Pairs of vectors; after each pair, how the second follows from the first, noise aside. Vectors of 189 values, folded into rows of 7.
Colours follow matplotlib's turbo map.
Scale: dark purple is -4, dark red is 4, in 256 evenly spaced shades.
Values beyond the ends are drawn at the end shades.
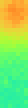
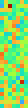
shuffled.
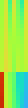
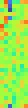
wrapped around, negated, partly zeroed.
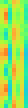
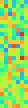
shuffled.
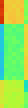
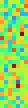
shuffled.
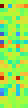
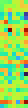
reversed.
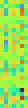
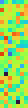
shuffled.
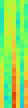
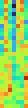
reversed, negated.
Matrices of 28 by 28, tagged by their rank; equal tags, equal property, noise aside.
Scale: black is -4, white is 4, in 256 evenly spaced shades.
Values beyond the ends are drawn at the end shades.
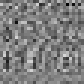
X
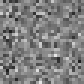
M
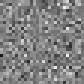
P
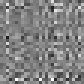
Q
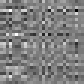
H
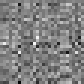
X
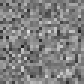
P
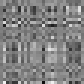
H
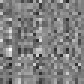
Q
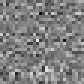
M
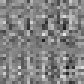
Q
